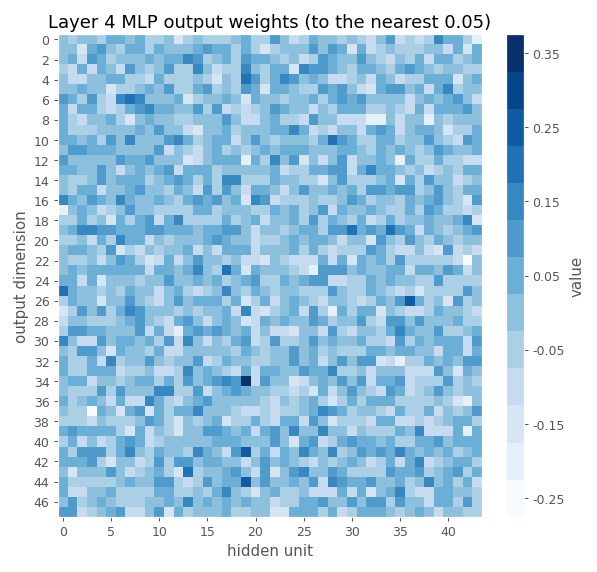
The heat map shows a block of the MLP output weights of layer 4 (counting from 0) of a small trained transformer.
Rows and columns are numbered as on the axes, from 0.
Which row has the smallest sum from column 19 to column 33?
8
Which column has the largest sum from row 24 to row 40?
26
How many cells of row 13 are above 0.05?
5
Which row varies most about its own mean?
34
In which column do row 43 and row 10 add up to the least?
22
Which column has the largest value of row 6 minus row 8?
7
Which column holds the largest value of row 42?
37
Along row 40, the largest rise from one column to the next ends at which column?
25
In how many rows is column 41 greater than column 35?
17
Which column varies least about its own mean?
23
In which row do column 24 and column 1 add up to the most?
39
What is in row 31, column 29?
-0.05
